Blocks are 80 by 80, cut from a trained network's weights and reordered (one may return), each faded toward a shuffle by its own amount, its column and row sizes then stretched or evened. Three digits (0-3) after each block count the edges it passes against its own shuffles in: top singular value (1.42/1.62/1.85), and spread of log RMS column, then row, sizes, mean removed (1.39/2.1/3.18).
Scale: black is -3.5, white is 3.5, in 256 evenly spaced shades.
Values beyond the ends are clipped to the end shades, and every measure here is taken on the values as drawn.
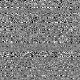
3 1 3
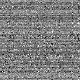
3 1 1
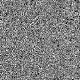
1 1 1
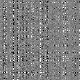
3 3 2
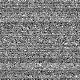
3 0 0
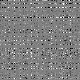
1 2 3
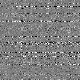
2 1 3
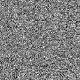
2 0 1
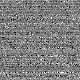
2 0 2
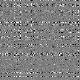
2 2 3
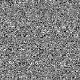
2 0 2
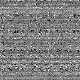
3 1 2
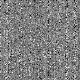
0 2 0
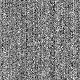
2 1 0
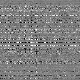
2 1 3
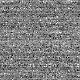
2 1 1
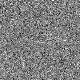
0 0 1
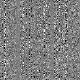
2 3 0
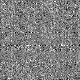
0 0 2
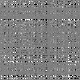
2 2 3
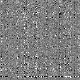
1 2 2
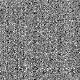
0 0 1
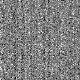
1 1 1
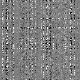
3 3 2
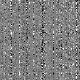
1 3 1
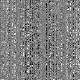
3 3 1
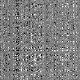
2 3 2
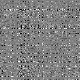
0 2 3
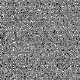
0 1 1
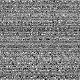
3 0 2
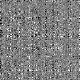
1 2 2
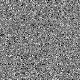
0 0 2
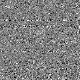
1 1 2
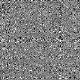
2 2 2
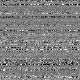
2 0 3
